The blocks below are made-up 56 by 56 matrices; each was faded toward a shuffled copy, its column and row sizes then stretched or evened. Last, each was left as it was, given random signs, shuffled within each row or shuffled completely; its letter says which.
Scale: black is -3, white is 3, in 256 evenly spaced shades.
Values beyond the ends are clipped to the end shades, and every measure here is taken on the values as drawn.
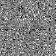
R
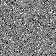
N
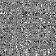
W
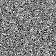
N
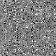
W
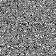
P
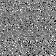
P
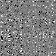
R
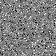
N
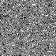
P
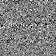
P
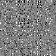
W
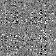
R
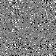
R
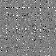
R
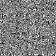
R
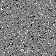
N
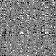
W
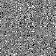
R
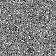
N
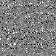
R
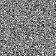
R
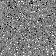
N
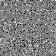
P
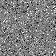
N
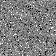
N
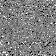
P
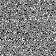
P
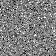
N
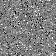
N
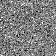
N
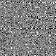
R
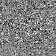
P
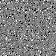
P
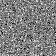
N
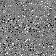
P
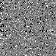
R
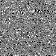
P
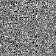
R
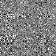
R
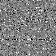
P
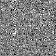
R
